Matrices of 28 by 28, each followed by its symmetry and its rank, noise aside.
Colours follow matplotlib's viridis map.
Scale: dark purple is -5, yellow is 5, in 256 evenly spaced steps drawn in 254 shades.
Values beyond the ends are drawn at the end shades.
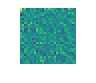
no symmetry, rank three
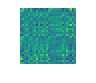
symmetric, rank two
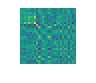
symmetric, rank two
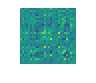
symmetric, rank three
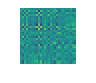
symmetric, rank two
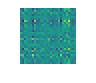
no symmetry, rank two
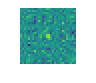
symmetric, rank three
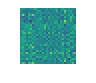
no symmetry, rank four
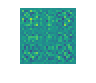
symmetric, rank three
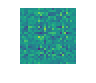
no symmetry, rank three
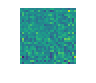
antisymmetric, rank four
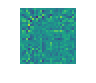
antisymmetric, rank four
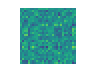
no symmetry, rank three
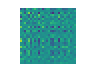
no symmetry, rank two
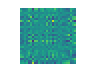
antisymmetric, rank two
